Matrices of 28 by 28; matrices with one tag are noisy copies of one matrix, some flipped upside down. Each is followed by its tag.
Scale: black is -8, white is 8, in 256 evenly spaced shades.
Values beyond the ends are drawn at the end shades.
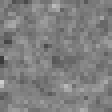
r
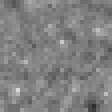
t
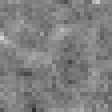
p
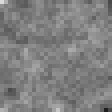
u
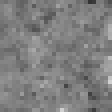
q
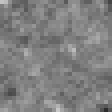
u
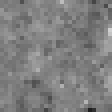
q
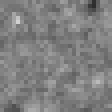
t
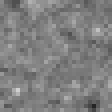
t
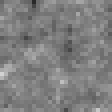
p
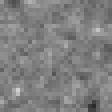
t
